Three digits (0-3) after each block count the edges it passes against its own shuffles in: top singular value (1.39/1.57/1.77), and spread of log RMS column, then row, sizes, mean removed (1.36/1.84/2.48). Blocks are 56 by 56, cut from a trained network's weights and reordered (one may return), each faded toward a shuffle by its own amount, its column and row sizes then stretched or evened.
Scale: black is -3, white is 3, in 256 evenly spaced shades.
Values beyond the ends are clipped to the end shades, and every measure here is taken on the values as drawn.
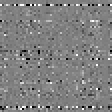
3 2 3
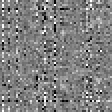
2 3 1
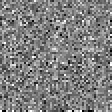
2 1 1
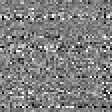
2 1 3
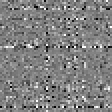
2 2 3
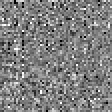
1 2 1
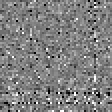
2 2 2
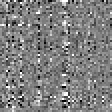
2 3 2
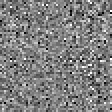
1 2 1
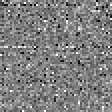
0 1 1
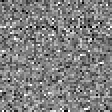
0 0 2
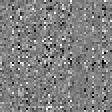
0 3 1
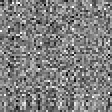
3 1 0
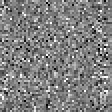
0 2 0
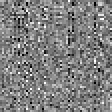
2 3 0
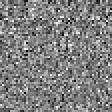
1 1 1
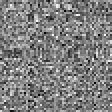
3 0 0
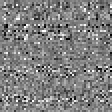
2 2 3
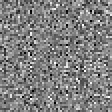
2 2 1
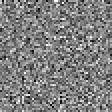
2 0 1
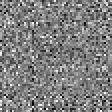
2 1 2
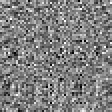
3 1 2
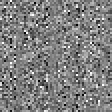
1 3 0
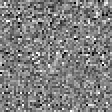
0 1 2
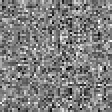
3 2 0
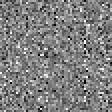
1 2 0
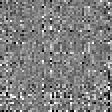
3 3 2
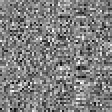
3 1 2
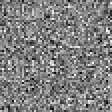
2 1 0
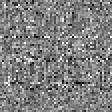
1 0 2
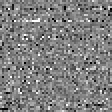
0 0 3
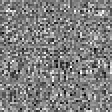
2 0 2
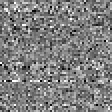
2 0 2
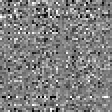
1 3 3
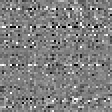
2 1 3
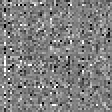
1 3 2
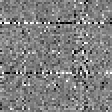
3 1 2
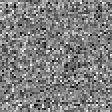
1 0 1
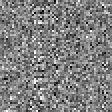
2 2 0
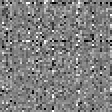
2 3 1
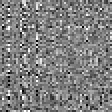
3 3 1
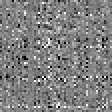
1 3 2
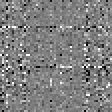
1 3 2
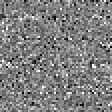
0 0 2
